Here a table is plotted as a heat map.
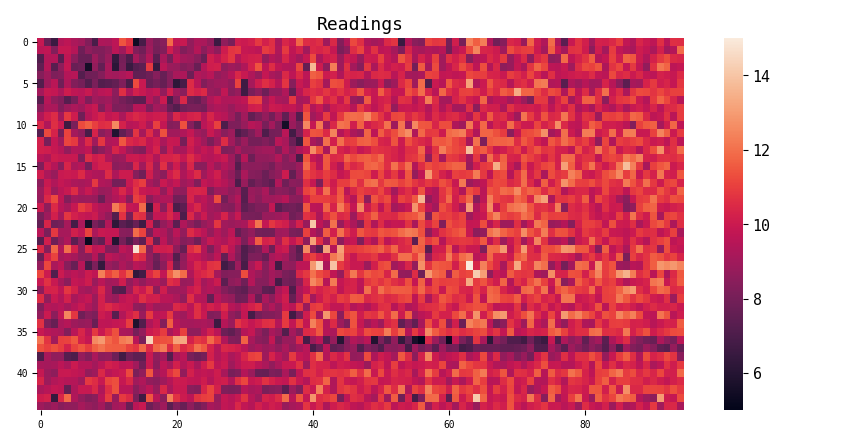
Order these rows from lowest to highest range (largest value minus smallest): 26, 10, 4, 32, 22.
32, 4, 26, 10, 22
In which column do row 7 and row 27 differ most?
63
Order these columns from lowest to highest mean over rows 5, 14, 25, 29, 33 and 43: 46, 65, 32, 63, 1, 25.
32, 25, 1, 65, 46, 63
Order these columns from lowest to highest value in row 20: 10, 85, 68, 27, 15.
27, 10, 85, 68, 15
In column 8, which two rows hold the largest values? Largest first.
36, 37
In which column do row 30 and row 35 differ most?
11
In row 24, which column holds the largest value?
40
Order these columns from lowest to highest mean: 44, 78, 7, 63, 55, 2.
7, 2, 55, 44, 78, 63
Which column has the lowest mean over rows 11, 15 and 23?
29
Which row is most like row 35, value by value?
42
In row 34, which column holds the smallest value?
14
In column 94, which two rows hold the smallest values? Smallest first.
37, 38
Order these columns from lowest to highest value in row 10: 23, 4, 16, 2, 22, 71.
4, 23, 22, 16, 71, 2
